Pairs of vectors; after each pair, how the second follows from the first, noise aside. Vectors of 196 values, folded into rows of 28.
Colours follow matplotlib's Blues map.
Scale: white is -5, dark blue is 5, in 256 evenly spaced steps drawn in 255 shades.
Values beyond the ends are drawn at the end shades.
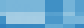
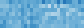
reversed, partly zeroed.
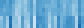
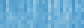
reversed, shrunk.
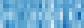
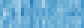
reversed, negated, shrunk.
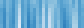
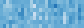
reversed, partly zeroed.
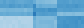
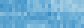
reversed, shrunk.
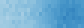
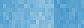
wrapped around, negated, shrunk.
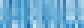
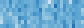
reversed, partly zeroed.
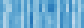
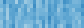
wrapped around, negated, shrunk.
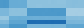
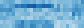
wrapped around.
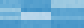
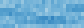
wrapped around, negated, shrunk.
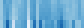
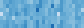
wrapped around, negated, partly zeroed.
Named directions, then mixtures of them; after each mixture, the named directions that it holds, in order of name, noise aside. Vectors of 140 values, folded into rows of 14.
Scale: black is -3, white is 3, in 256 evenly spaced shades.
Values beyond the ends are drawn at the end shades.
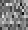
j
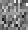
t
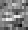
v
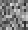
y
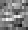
v.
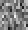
j, t, y.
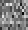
j.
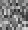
y.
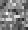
v.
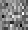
j, t, v.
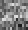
j, v, y.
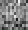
t, v, y.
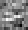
v.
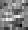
v.
